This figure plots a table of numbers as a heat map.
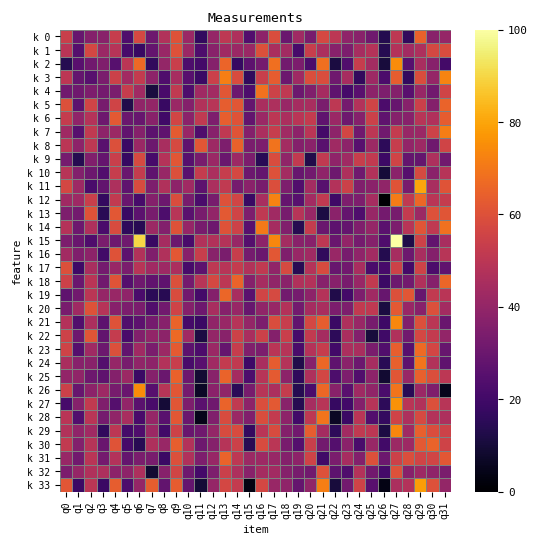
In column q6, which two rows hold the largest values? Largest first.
k 15, k 26
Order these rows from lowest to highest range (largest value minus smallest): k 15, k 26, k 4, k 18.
k 18, k 4, k 26, k 15
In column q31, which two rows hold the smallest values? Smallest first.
k 26, k 2
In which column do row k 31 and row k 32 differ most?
q21
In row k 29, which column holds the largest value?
q27
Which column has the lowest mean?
q26
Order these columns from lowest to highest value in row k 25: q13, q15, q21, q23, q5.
q15, q23, q5, q21, q13
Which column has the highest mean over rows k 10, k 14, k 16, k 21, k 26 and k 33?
q9
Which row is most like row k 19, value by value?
k 27
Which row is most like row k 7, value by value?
k 31
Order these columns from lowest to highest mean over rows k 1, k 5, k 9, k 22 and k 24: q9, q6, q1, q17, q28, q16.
q1, q28, q6, q16, q17, q9
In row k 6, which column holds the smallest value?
q8
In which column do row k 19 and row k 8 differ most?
q11
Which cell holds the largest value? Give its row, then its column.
k 15, q27
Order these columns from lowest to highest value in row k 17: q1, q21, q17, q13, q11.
q1, q11, q17, q13, q21
